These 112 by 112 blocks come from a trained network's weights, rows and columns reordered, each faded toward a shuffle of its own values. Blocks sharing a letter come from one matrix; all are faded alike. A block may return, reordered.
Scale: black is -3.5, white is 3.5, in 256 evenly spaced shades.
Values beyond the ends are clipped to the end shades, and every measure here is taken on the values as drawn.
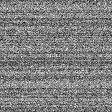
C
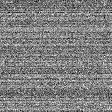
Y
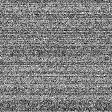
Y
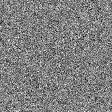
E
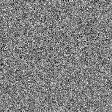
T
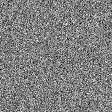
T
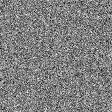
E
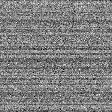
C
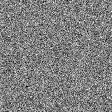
E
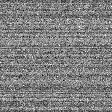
C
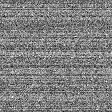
Y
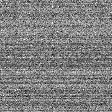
C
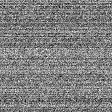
Y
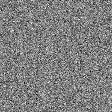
T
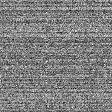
C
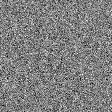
T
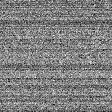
C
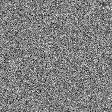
T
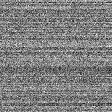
Y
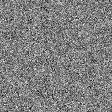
T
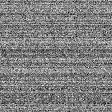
Y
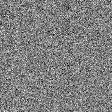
T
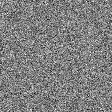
E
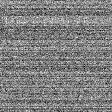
Y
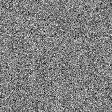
T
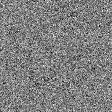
T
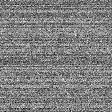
Y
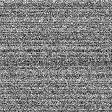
Y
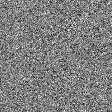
T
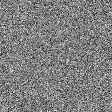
E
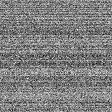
Y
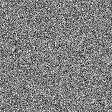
E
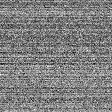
Y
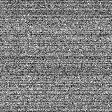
C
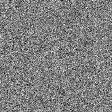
T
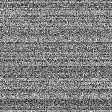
Y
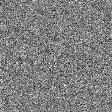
T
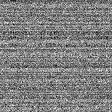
Y
